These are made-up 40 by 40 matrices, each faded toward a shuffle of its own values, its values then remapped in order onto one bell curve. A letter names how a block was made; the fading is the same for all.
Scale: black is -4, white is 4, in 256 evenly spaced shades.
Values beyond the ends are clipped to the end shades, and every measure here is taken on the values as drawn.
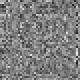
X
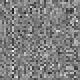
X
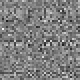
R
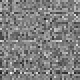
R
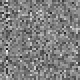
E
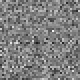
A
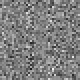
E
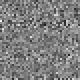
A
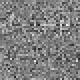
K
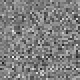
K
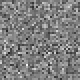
K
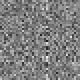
X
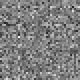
K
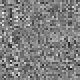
X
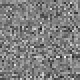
K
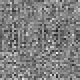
X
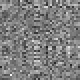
X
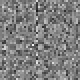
X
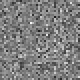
E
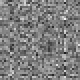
X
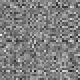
R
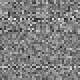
R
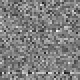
A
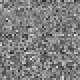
K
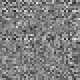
R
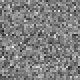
K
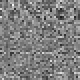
R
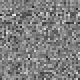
A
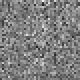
E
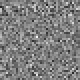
K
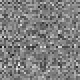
R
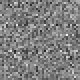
K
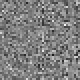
E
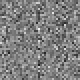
E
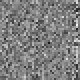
E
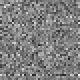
K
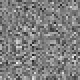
X
